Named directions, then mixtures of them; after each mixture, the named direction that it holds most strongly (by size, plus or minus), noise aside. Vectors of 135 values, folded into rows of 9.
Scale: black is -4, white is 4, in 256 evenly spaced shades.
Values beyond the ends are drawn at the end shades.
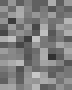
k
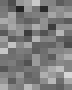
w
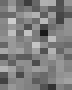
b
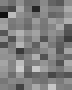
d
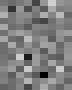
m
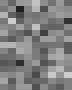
k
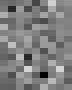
m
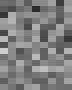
d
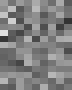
k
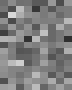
k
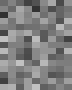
k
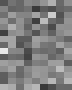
k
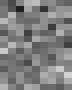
w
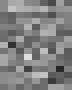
m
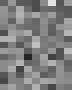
k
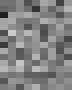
d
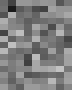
w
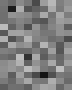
m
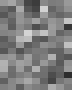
w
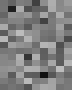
m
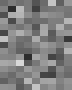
k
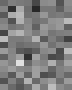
d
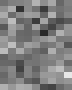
w
